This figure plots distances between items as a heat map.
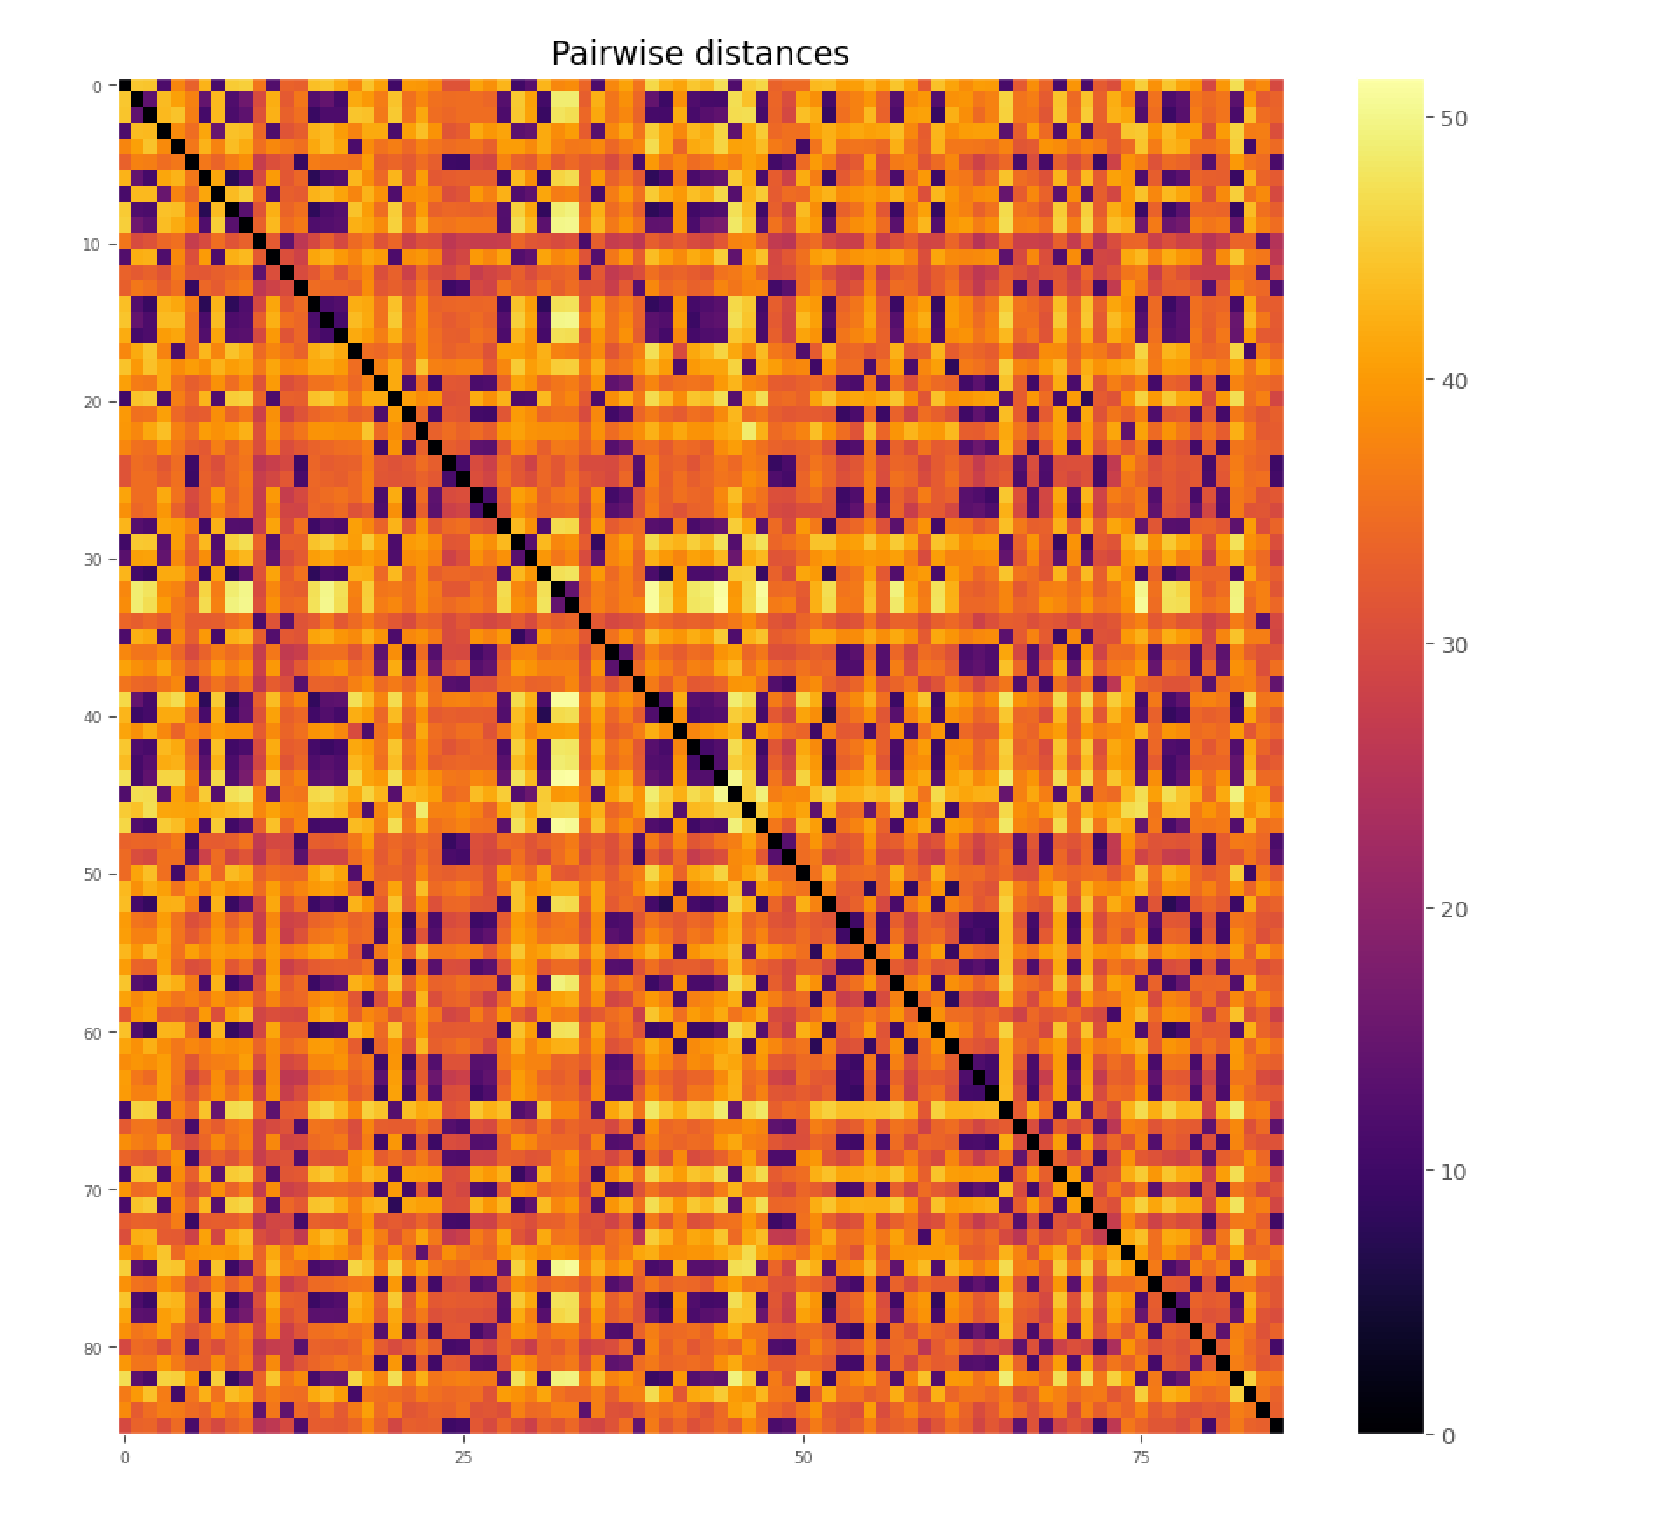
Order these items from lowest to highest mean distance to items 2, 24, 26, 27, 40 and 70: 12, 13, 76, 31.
76, 31, 13, 12
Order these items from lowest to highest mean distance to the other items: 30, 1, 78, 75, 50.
78, 1, 75, 30, 50
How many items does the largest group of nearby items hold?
23
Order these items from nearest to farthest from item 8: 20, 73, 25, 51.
25, 51, 73, 20
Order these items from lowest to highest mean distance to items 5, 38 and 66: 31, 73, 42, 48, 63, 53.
48, 73, 63, 53, 42, 31
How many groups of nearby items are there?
10
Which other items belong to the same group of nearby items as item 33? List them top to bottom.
32
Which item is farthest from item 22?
46
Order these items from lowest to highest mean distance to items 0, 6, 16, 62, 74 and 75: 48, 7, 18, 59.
48, 7, 59, 18
